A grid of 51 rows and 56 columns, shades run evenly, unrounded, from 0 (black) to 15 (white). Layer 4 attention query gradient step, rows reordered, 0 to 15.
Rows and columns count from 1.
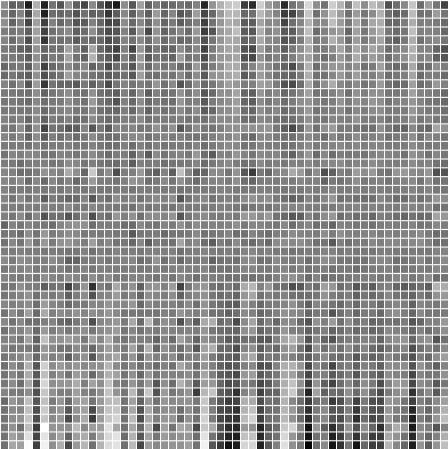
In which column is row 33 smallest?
12
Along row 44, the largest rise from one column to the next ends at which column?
6
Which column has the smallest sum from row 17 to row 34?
27
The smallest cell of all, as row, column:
51, 39
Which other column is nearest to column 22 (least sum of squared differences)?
3
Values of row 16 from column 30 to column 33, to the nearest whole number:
9 7 6 8
